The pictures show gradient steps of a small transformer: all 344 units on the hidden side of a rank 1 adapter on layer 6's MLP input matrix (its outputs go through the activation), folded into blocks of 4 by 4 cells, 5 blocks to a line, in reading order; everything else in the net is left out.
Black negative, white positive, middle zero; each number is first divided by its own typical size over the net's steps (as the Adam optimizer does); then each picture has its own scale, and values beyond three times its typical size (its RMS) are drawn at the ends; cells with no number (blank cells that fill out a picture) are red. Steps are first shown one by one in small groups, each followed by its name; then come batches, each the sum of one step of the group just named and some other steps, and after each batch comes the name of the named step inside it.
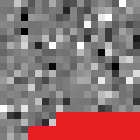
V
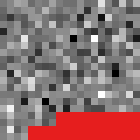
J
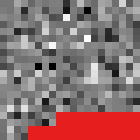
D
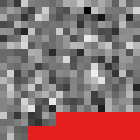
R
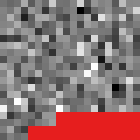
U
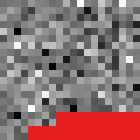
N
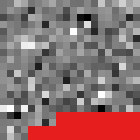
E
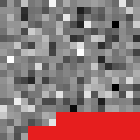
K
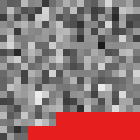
N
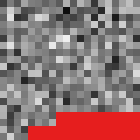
V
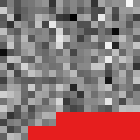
U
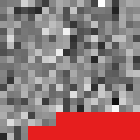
J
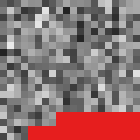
R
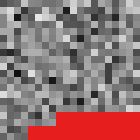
R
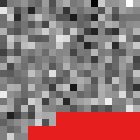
E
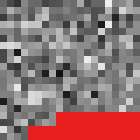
U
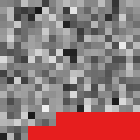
R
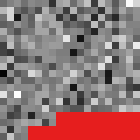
N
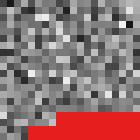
V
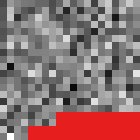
V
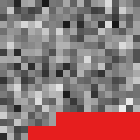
K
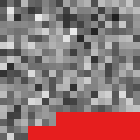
E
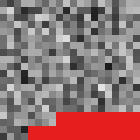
K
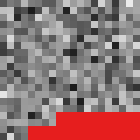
R
